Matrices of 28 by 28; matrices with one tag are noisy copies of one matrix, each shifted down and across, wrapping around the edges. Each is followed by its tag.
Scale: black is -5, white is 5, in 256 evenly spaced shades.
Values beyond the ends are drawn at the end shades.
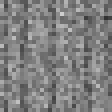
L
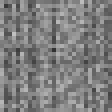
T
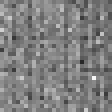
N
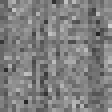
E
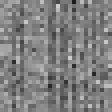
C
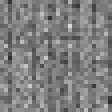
N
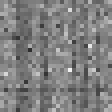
E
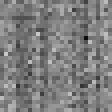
E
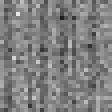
L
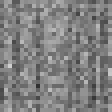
T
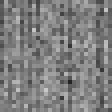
C
